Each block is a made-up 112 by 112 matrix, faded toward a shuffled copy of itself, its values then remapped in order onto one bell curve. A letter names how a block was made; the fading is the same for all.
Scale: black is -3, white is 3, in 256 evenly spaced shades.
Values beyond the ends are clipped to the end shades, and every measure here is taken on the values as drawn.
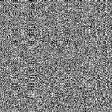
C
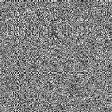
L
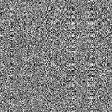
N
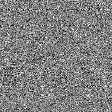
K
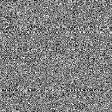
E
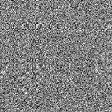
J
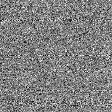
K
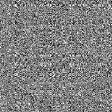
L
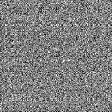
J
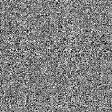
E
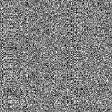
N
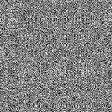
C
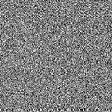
J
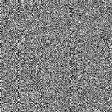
N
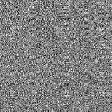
C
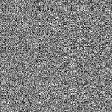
C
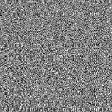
C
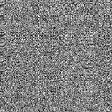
C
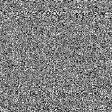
E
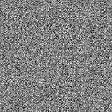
J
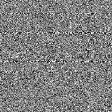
E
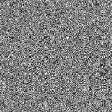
C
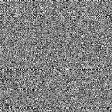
E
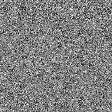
K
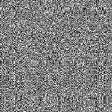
N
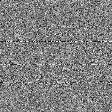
K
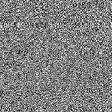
J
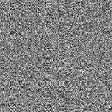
N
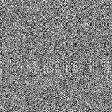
J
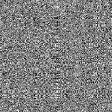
L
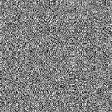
C
